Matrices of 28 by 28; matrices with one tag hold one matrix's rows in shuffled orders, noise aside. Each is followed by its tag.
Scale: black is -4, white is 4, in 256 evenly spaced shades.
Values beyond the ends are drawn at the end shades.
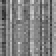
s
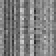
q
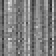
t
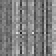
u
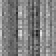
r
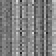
u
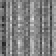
s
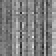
u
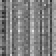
s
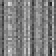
t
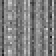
t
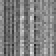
q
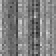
r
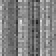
r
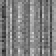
s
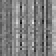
u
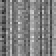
s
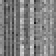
q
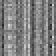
t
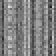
t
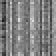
s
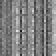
u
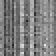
q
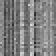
q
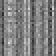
t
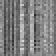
q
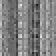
r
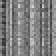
s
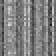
t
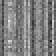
t
